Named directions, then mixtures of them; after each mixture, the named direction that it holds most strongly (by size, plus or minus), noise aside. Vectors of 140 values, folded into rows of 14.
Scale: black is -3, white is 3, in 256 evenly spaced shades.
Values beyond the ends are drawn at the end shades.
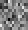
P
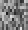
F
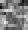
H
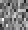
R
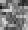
H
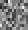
P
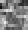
H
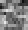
H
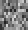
R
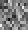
P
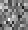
P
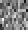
R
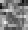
H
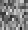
F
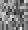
F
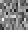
R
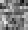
H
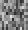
F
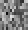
F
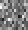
P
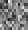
P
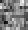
H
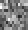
P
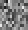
P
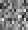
R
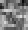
H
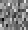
R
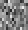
F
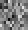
P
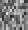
F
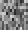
F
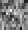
F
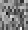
F
